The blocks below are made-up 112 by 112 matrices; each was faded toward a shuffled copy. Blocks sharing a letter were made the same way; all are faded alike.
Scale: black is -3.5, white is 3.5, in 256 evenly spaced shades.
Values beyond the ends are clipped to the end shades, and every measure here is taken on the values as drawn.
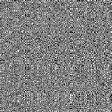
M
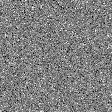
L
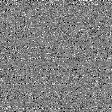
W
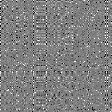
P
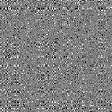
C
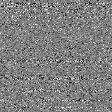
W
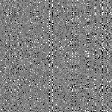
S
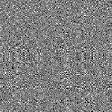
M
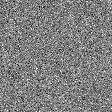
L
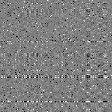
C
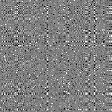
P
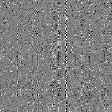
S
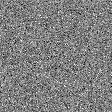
L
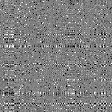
C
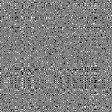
C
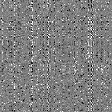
S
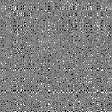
C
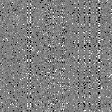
S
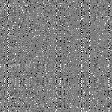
S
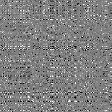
C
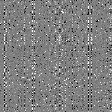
S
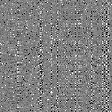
S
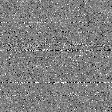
W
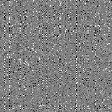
S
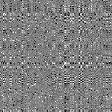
P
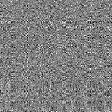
M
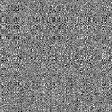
M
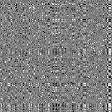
P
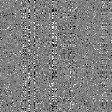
S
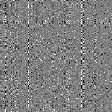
S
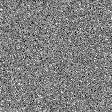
L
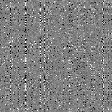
S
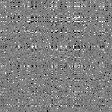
C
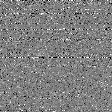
W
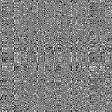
P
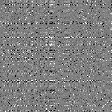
C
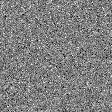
L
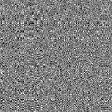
M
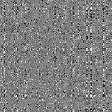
S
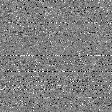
W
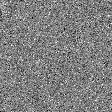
L
